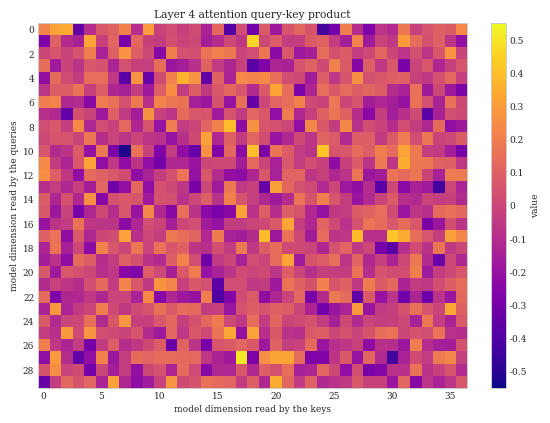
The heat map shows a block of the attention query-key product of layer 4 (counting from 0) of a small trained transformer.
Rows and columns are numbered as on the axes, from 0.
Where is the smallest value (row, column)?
10, 7
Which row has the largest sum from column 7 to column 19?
2
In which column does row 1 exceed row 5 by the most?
18
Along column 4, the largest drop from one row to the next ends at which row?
26
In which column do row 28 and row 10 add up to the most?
24
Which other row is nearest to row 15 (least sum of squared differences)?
20
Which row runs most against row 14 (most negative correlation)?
23
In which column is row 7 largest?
9
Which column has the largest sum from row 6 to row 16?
21
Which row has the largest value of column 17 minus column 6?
27
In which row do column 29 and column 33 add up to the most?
11
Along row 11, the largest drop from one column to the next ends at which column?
5
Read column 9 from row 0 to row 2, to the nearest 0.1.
0.3 0 0
